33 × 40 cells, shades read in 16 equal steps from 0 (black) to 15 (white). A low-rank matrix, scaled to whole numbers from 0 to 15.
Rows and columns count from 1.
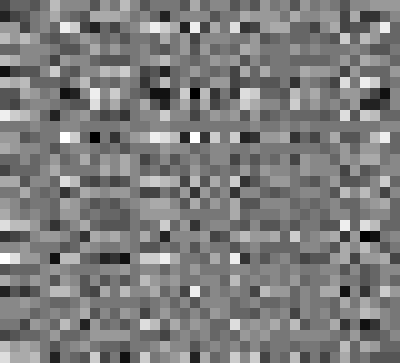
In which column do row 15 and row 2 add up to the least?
1
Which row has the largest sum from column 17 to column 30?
30
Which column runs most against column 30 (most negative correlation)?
38
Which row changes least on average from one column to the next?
12
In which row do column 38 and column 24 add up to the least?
9
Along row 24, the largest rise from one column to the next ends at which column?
7
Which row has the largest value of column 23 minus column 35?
27
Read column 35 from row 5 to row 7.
7 9 4
